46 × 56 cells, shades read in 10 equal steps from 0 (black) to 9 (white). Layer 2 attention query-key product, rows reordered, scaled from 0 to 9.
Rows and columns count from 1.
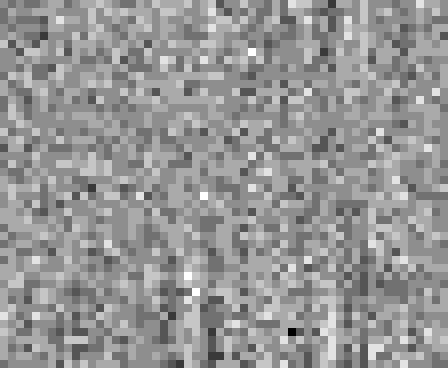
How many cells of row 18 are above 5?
21
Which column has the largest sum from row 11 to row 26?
48
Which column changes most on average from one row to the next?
31
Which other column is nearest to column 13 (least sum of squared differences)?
7
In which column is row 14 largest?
2
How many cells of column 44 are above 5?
14
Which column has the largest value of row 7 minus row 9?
32
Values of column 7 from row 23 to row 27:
7 6 5 5 5
